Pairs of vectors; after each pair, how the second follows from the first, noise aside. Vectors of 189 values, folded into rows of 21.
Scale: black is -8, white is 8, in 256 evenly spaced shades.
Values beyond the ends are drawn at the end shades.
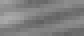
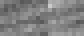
wrapped around.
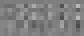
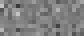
wrapped around, negated.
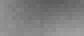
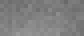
reversed, negated, shrunk.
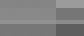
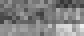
negated, scaled up.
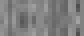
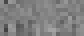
reversed, partly zeroed.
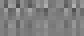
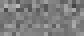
sign-scrambled.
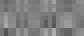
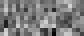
negated, scaled up.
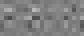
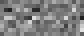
negated, scaled up.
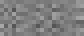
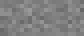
reversed, negated, shrunk.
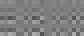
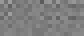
reversed, shrunk.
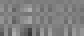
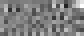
wrapped around, negated, scaled up.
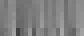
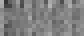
wrapped around.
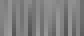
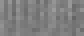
reversed, negated, shrunk.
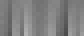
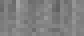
reversed, negated, shrunk.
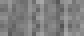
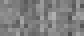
wrapped around.
